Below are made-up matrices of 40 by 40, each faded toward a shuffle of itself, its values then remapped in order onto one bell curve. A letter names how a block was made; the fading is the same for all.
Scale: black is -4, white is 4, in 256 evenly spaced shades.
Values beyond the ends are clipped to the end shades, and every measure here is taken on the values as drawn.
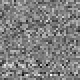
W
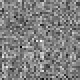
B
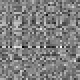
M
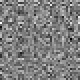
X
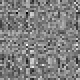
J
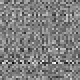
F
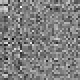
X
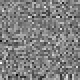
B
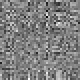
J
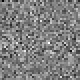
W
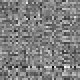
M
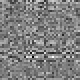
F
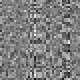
J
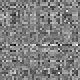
M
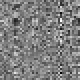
X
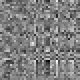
M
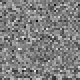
W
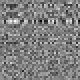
F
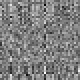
J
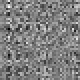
J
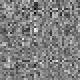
X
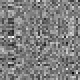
X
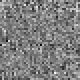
W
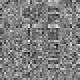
J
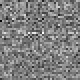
B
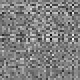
M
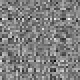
F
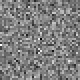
B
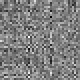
X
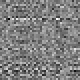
F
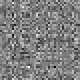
X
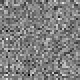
B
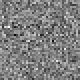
W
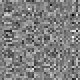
J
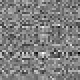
F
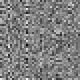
X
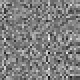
X
